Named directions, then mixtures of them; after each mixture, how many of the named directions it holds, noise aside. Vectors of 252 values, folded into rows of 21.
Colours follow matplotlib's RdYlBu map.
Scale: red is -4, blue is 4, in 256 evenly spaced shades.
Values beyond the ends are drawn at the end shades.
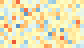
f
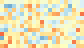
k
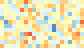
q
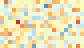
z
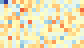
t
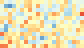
two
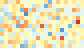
two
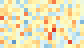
two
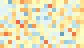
three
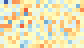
two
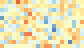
two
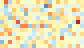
two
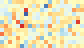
three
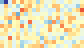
one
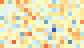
two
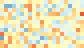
one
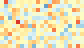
one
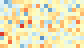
four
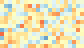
two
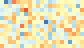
three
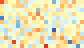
four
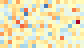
two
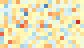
three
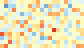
two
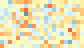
four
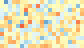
three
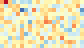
two
